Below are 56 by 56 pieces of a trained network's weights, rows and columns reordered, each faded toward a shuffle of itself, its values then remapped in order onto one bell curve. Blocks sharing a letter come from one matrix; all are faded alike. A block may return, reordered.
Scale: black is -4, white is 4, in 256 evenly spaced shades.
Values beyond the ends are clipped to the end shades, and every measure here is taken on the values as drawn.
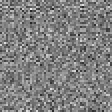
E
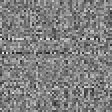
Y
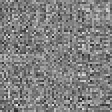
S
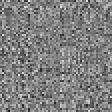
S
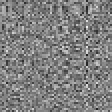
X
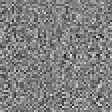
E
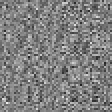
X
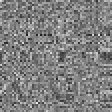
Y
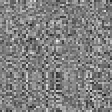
X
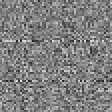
Y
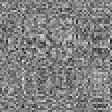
E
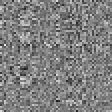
S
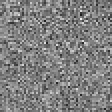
S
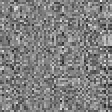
X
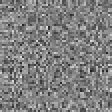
E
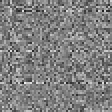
Y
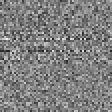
Y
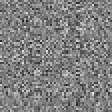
S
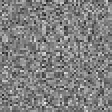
E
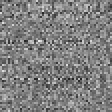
Y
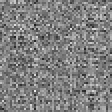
S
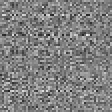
Y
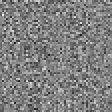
S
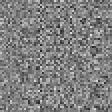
E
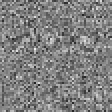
S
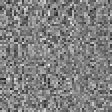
S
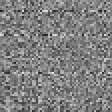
Y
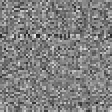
Y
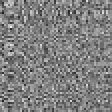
X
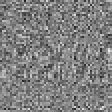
S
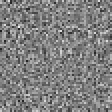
S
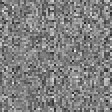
E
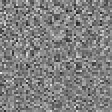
E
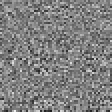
Y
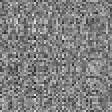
X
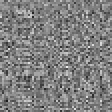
X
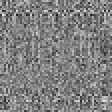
Y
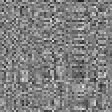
X
